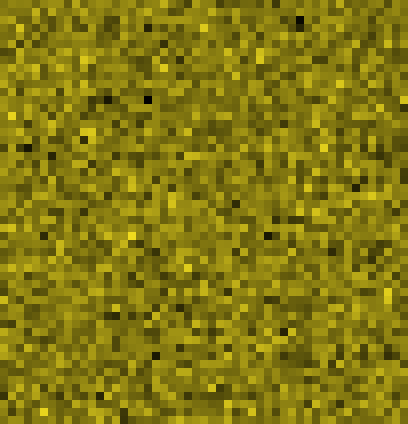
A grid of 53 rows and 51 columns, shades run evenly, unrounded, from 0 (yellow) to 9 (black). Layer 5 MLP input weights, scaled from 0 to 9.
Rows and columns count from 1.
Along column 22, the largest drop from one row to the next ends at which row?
25
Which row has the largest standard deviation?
19
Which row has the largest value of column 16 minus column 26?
53
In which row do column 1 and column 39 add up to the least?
11
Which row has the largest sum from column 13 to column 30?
13
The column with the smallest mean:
41
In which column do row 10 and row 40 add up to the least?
30
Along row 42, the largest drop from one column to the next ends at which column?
37
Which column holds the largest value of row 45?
20
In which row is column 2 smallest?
15
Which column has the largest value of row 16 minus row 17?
36
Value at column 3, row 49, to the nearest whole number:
2
